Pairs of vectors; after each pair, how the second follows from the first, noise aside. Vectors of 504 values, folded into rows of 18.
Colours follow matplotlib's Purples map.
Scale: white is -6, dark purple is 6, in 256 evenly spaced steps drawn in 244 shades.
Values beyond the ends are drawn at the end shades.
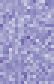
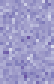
partly zeroed.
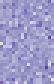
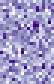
wrapped around, negated, scaled up.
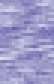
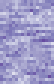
wrapped around, negated.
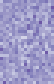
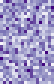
scaled up.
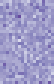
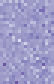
partly zeroed.
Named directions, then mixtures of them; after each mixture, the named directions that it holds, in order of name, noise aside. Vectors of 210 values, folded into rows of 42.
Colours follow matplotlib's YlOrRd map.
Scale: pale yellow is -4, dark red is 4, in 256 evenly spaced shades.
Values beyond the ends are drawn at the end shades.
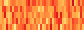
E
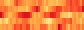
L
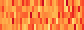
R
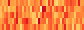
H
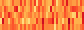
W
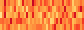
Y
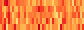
E.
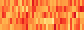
L, W, Y.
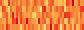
E, H, R.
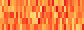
H.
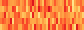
R, Y.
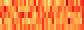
L, R, W.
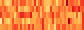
L, R, W.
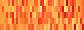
H, R.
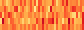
W.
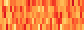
E.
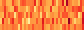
R, W, Y.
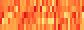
H, L, W.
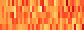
H, R.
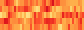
L.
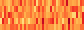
W.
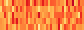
E, R.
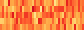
H, L, R.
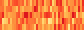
L, R, W.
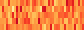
E, H, R.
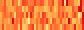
R, W, Y.
